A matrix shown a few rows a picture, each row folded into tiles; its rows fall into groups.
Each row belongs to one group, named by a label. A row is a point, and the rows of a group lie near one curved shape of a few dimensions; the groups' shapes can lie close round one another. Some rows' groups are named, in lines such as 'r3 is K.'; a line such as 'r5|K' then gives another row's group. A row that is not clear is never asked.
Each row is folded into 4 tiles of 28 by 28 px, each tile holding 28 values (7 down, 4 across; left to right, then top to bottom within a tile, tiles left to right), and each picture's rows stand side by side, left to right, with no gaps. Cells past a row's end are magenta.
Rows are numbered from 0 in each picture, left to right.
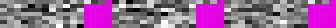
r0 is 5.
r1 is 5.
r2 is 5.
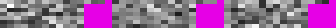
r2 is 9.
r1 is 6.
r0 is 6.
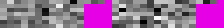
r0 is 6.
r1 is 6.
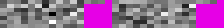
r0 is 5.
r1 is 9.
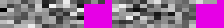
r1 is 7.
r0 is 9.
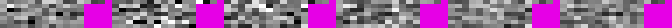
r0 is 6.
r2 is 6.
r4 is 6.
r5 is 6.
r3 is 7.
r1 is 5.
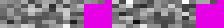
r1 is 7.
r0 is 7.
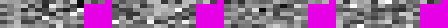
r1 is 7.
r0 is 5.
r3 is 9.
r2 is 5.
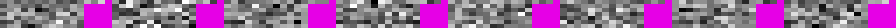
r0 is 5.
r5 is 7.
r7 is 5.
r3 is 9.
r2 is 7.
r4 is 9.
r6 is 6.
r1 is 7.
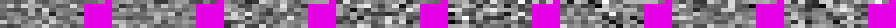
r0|5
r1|9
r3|6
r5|7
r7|7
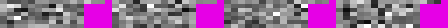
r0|7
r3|9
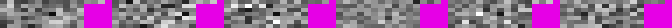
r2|5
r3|9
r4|5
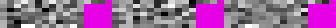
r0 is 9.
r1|5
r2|9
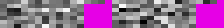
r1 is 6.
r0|7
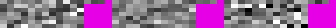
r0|9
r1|9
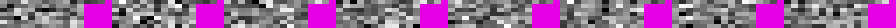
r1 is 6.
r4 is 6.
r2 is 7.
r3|5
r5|6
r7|5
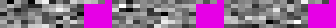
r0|7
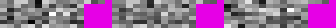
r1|9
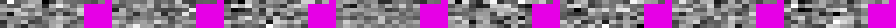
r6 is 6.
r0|6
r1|9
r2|5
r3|9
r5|7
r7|5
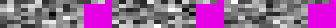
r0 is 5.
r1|7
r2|6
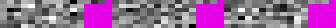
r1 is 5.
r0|6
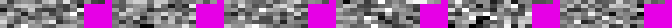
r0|9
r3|7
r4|6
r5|5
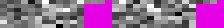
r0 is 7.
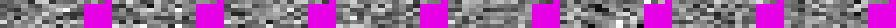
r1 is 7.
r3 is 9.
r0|7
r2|7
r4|9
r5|5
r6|7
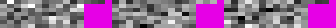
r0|6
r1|5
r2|9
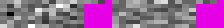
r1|9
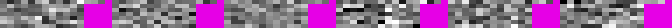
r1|5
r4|7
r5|5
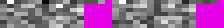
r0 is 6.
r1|6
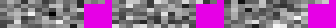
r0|5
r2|5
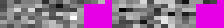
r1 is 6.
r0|5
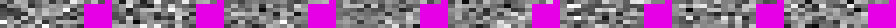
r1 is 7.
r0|7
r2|5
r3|5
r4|5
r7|6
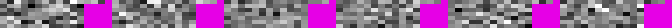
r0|7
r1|7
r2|5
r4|5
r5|6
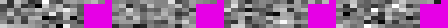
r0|7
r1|6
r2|5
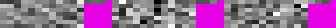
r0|6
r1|6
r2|9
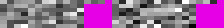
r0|9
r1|7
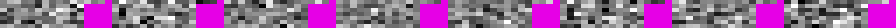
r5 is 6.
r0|9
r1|6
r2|7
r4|5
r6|6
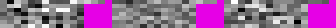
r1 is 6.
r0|7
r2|6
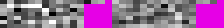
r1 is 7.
